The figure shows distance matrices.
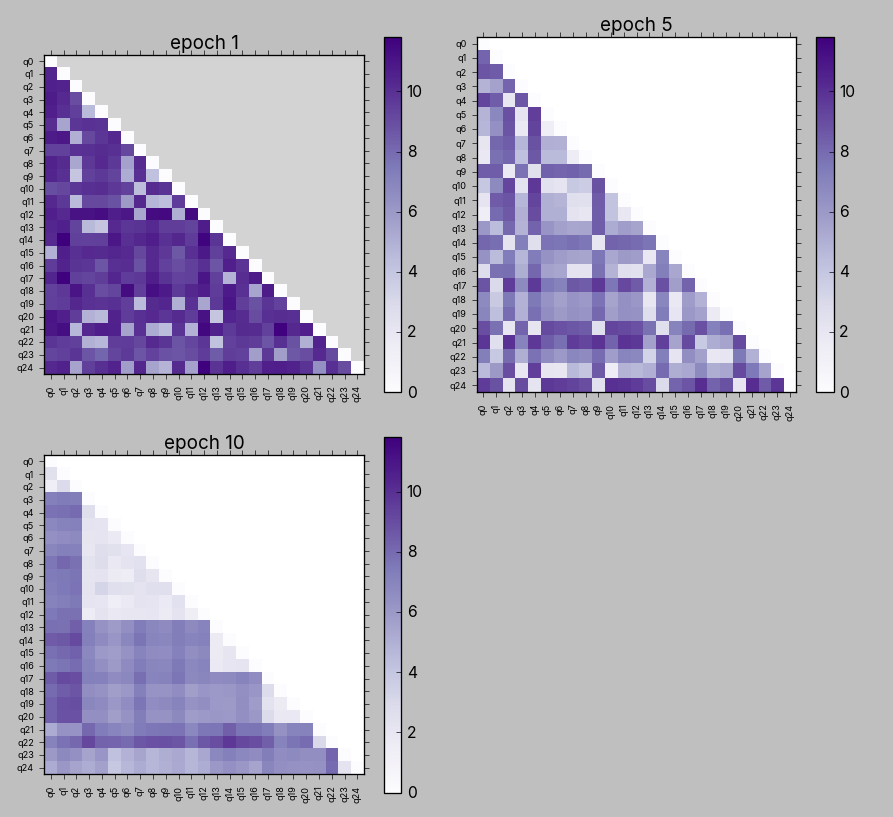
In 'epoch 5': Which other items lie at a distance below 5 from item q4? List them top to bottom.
q2, q9, q14, q20, q24
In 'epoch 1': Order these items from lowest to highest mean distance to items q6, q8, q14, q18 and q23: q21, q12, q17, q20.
q21, q17, q20, q12
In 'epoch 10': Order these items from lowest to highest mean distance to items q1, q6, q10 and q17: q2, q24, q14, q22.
q24, q2, q14, q22
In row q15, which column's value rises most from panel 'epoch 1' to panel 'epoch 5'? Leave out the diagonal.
q0
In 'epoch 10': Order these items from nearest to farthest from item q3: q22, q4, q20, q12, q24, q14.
q12, q4, q24, q20, q14, q22
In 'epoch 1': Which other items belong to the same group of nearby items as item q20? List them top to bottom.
q3, q4, q13, q22
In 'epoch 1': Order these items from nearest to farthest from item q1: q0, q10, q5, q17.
q5, q10, q0, q17
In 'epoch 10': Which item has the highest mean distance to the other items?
q22
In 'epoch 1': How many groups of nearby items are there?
7
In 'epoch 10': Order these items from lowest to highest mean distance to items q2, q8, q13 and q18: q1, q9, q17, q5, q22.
q5, q9, q17, q1, q22
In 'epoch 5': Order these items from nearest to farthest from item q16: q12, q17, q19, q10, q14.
q12, q10, q19, q14, q17
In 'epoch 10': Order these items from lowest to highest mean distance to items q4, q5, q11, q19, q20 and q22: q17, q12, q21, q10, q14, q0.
q12, q10, q17, q21, q14, q0
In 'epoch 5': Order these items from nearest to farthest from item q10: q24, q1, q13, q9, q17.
q13, q1, q17, q9, q24
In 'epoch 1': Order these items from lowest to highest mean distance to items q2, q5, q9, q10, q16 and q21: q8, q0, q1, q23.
q8, q23, q1, q0
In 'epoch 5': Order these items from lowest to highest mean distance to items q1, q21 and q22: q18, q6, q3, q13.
q18, q13, q3, q6
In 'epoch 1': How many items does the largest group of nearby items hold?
7
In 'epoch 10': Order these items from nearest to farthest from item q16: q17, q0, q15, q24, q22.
q15, q24, q17, q0, q22
